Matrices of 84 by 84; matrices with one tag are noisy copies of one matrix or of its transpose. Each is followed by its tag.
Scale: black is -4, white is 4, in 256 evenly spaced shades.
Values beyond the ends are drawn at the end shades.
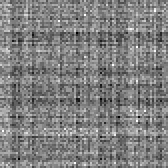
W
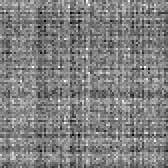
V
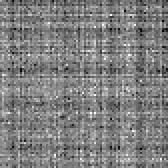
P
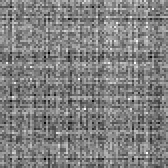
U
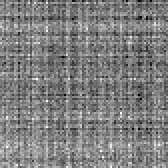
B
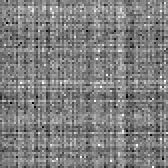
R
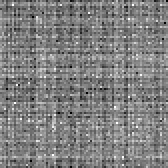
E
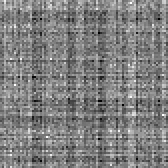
W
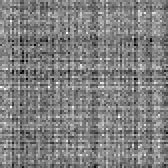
V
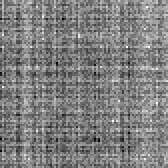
B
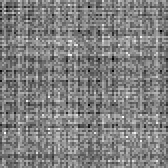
E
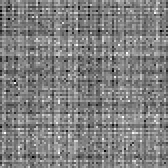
E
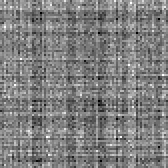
W
